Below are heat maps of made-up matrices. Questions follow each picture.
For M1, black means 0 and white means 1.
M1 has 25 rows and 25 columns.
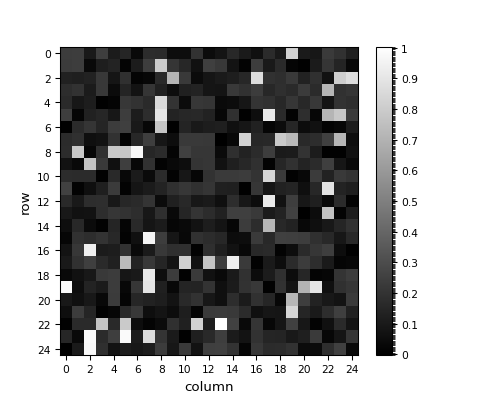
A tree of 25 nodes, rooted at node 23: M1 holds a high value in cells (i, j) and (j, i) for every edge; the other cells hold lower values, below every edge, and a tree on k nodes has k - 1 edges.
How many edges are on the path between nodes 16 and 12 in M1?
5
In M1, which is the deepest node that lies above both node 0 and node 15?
7
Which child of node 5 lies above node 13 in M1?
22
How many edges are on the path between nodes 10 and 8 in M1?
3
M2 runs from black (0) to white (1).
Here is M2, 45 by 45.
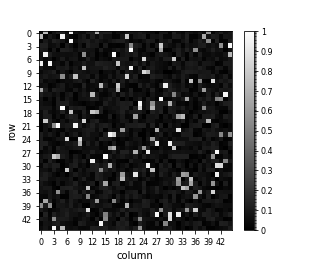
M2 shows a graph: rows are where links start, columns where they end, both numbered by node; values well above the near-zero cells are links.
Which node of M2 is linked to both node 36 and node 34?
node 40
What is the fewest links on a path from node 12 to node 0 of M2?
3
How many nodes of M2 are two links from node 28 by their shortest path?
7
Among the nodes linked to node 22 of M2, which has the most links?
node 32
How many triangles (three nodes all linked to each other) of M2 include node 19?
2
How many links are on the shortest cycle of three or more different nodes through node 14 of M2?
4
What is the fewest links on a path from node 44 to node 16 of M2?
2
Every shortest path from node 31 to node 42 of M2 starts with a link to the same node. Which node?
node 26
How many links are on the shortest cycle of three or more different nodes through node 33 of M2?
3
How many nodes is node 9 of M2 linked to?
2
